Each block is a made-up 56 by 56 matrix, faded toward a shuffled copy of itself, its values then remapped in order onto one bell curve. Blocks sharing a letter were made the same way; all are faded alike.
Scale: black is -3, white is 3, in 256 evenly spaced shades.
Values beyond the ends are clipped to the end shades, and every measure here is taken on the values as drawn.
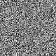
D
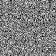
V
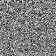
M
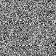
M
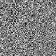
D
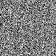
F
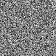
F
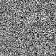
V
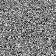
M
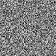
D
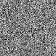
V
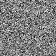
F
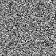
V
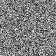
F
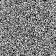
F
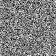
F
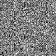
D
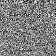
M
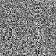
D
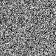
F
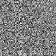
D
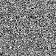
M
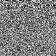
M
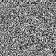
V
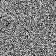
F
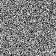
F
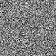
V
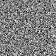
M
